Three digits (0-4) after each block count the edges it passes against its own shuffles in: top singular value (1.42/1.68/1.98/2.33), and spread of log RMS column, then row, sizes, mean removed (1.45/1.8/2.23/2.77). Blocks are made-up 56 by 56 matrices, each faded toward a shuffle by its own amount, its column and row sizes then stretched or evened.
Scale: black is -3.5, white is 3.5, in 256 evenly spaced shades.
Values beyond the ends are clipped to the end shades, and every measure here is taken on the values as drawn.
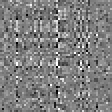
4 4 1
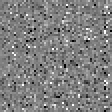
1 2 1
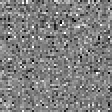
2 1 1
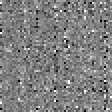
0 3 2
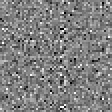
2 1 0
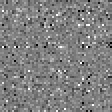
0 1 2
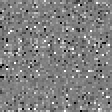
0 0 2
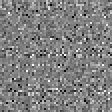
2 0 3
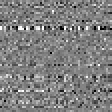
4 0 4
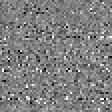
1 0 3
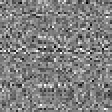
3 0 3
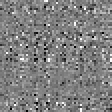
2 3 3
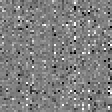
0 4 2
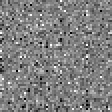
0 2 2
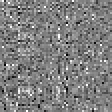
3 2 0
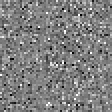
0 2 0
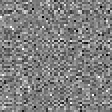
4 0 1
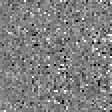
1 2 1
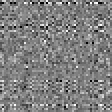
4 2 3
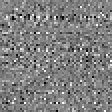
3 0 3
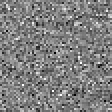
2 0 1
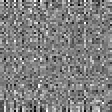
4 3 3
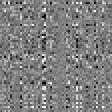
4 4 3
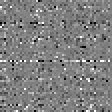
3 2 3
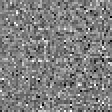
2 1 0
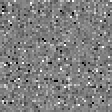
0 0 1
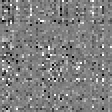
2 3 3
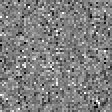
0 2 0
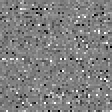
0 0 3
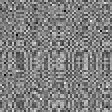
4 1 0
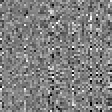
3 4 0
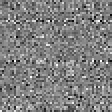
3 0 2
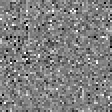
0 2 1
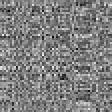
3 1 3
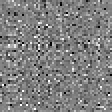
3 1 1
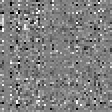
2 4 2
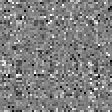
3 1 2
